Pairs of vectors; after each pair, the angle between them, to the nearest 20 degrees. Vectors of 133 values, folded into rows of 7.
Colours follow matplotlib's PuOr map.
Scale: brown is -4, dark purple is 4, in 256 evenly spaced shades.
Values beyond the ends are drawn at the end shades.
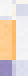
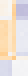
40 degrees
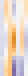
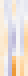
160 degrees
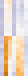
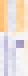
120 degrees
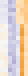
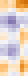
60 degrees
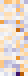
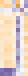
100 degrees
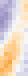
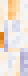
100 degrees
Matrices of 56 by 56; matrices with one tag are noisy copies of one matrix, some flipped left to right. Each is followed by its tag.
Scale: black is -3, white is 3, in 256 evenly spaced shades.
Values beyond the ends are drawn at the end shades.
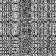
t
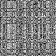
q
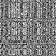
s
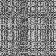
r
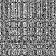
s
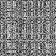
q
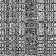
t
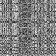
t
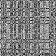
q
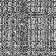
r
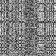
t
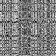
t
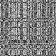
s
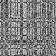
s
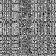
t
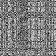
r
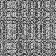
q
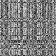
s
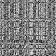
s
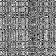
r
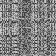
t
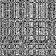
s
